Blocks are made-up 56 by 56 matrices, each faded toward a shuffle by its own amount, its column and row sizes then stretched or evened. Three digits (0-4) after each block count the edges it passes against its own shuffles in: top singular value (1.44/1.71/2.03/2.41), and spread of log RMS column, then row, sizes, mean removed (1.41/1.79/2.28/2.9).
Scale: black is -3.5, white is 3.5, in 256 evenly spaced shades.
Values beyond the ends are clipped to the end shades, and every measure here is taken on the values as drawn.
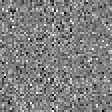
3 1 0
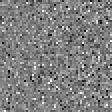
0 1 0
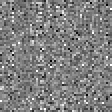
0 2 0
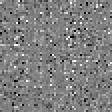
0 2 2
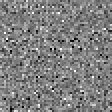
0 0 2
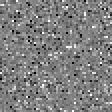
0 0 0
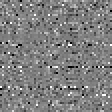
2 0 3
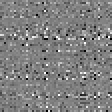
2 2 4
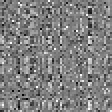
4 3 0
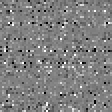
0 1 3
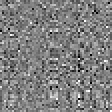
3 2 0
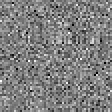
3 0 0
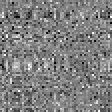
3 1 2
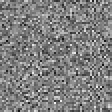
2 0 0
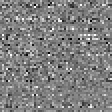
0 1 4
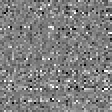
1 2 3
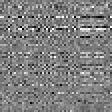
4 0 4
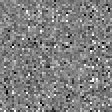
0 2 1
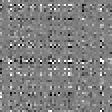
4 4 4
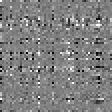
3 3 4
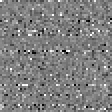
0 0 3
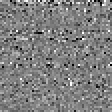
0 0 3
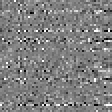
3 1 4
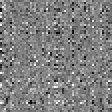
3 3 1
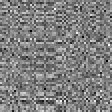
4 0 2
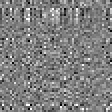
4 3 2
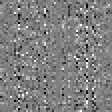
2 4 0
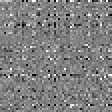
3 1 3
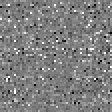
1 0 2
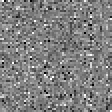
1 2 1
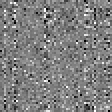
3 3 1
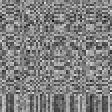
4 2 1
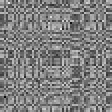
4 0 2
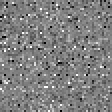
0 0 2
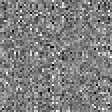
2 2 0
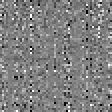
0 4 2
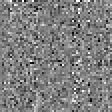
0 3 2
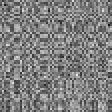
4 0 0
